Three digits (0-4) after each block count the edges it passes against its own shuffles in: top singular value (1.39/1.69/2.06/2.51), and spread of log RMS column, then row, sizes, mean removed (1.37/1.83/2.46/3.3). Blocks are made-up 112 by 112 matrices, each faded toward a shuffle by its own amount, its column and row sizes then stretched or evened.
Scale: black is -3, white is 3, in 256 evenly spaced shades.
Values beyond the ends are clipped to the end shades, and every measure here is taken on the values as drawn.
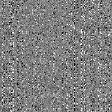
3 4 0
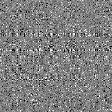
4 2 3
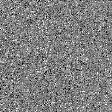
1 2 0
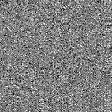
3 0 0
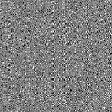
4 2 1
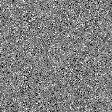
1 1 0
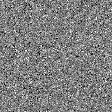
1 1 1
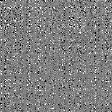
0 4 3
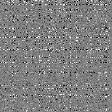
3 3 4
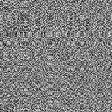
4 0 2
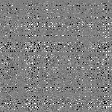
2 3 4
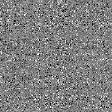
1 3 3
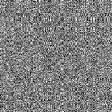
4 2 1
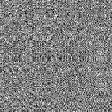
4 0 0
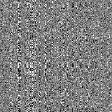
3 4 0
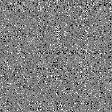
2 2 3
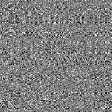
4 2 3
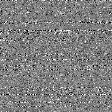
0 0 4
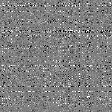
2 3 4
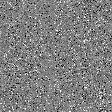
0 2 0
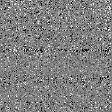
1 3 3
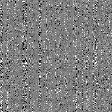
3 4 0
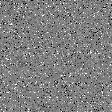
0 0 2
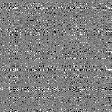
4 3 4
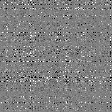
2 3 4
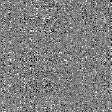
2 4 2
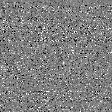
1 1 3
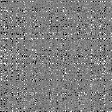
1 4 4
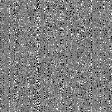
2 4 1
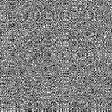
4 0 1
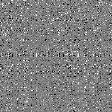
2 3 4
